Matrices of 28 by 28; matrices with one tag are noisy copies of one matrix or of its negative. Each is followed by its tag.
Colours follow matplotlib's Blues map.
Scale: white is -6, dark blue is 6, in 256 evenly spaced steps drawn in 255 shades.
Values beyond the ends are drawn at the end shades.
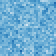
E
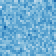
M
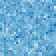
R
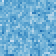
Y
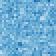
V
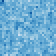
Y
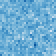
R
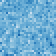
Y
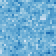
V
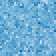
E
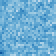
V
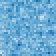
V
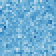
M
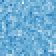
Y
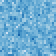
Y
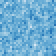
R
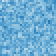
M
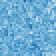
R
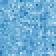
V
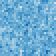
E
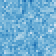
R
